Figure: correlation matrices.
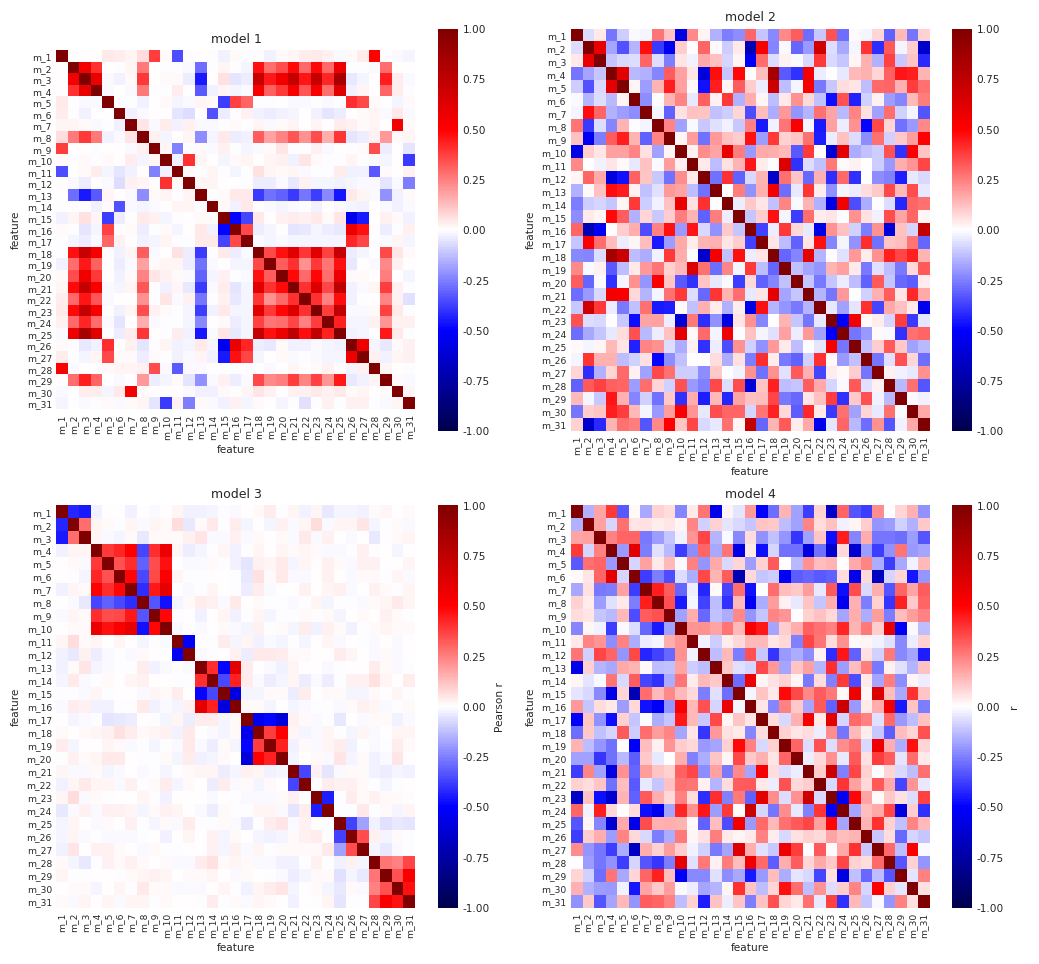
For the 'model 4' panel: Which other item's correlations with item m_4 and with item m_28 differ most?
m_10
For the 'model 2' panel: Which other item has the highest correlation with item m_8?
m_20
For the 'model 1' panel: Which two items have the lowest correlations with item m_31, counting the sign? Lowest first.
m_10, m_12
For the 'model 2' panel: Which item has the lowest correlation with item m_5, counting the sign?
m_12
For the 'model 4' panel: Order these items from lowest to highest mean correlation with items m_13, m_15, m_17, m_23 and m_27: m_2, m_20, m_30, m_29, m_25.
m_29, m_2, m_30, m_20, m_25
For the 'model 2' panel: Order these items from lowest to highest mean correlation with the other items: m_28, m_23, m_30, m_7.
m_23, m_7, m_28, m_30
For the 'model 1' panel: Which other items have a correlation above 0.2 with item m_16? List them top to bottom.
m_5, m_17, m_26, m_27
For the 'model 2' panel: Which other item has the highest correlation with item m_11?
m_19
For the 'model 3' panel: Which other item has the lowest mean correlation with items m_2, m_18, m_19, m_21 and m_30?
m_17
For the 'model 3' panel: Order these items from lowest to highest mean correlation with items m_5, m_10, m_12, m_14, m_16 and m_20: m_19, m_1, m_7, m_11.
m_11, m_1, m_19, m_7
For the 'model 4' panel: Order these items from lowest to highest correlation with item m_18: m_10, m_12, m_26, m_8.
m_12, m_10, m_26, m_8
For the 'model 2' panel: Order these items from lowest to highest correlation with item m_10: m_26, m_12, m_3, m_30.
m_26, m_3, m_12, m_30
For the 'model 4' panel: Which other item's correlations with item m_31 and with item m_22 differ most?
m_24
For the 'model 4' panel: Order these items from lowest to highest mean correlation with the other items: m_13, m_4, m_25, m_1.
m_4, m_1, m_13, m_25
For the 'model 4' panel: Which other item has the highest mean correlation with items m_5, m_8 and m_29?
m_7
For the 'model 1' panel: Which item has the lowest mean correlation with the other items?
m_13
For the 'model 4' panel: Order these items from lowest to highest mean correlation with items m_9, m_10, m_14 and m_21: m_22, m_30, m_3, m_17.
m_3, m_30, m_22, m_17
